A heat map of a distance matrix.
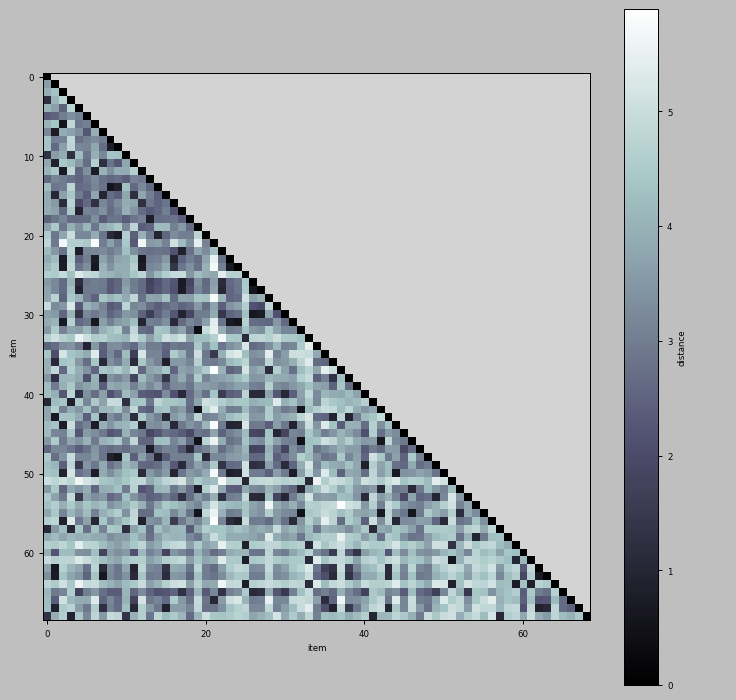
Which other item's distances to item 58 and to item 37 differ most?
54
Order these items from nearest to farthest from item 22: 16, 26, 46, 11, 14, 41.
26, 16, 14, 11, 46, 41
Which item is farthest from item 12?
21
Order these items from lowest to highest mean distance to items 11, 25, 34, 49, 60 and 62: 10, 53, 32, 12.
53, 10, 12, 32
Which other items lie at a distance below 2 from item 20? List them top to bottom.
8, 9, 14, 48
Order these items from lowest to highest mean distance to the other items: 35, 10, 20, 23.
23, 20, 10, 35
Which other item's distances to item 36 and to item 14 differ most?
8
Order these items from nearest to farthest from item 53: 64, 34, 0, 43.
34, 43, 0, 64
